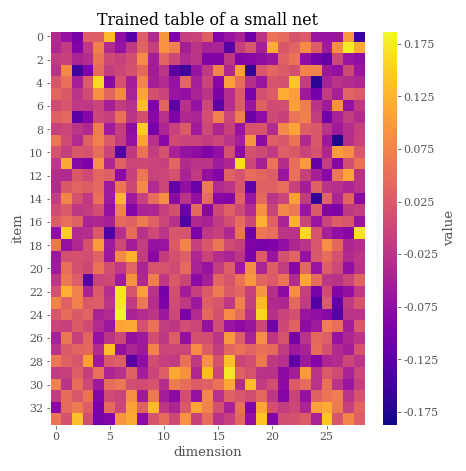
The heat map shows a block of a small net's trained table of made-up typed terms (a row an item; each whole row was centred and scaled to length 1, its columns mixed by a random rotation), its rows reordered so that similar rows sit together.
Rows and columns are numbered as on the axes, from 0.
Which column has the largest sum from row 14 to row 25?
6
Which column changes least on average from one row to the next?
10
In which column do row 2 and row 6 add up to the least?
15
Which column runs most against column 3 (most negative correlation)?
23
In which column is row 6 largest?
8
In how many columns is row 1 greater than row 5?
13
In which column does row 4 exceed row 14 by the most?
16
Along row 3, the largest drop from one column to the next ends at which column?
18
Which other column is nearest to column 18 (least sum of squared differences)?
11
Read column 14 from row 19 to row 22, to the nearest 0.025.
0 -0.075 -0.05 0.025
